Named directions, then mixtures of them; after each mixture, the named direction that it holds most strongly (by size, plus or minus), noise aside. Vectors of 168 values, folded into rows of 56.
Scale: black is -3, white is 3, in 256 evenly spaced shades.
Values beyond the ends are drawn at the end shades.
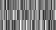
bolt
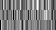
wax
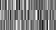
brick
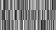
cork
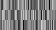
cork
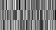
bolt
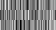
brick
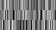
bolt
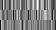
wax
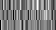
wax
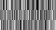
wax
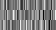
bolt
